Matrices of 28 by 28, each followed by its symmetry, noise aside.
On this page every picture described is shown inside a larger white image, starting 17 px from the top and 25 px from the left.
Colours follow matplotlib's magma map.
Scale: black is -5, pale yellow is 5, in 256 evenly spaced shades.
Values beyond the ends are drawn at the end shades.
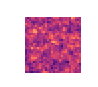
no symmetry.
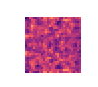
mirrored top to bottom.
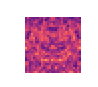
mirrored left to right.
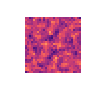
same after a half turn.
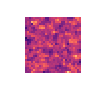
no symmetry.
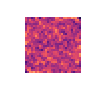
same after a half turn.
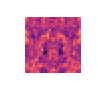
mirrored left to right.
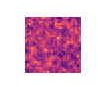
symmetric.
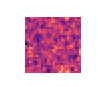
no symmetry.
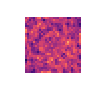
symmetric.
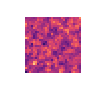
symmetric across the other diagonal.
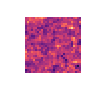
no symmetry.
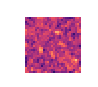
symmetric.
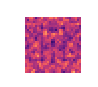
mirrored left to right.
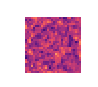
symmetric.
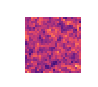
no symmetry.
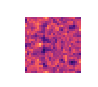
mirrored top to bottom.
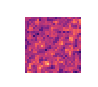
symmetric.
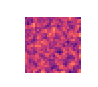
symmetric.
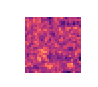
no symmetry.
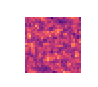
same after a half turn.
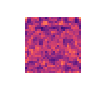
mirrored left to right.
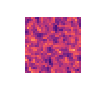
same after a half turn.
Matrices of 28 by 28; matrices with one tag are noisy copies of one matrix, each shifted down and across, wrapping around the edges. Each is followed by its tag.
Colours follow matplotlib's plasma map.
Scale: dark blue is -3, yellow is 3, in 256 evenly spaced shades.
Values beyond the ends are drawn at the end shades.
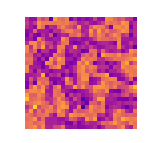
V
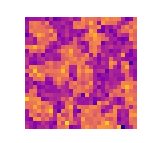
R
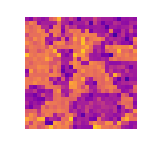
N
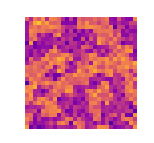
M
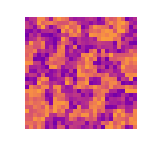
V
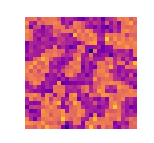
V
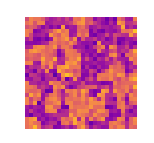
R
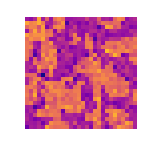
R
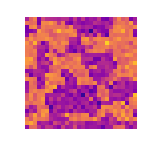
N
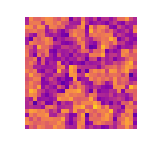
R
